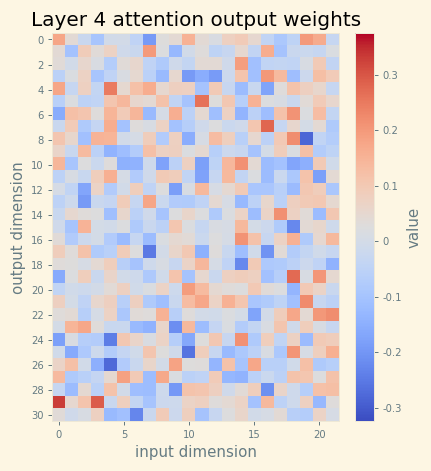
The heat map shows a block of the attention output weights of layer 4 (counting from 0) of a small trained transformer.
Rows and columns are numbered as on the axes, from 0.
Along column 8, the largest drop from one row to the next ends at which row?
10
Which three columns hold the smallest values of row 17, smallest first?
7, 16, 11
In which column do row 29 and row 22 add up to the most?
0
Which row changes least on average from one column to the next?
20
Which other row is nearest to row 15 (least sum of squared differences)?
2
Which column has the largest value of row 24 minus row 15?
18
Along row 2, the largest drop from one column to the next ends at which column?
15
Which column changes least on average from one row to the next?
13
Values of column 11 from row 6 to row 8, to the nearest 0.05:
0.05 0 0
